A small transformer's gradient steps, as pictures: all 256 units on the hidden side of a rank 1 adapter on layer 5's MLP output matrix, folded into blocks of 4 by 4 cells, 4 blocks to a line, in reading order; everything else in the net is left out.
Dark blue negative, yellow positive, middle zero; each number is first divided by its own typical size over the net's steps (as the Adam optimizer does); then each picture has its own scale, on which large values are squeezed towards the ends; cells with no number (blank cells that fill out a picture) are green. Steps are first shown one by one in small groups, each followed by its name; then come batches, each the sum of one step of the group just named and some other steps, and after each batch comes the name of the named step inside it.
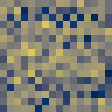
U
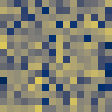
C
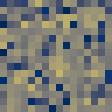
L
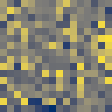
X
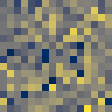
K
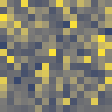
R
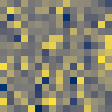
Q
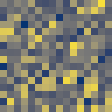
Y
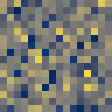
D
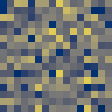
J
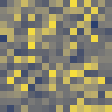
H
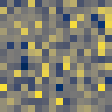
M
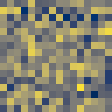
U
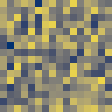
H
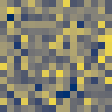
X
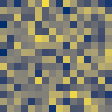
L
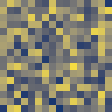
D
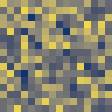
Q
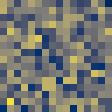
Y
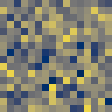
K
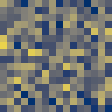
D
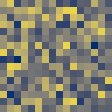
C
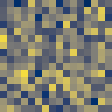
L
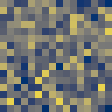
M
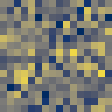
U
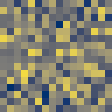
U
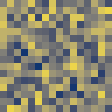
M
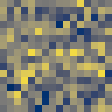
U
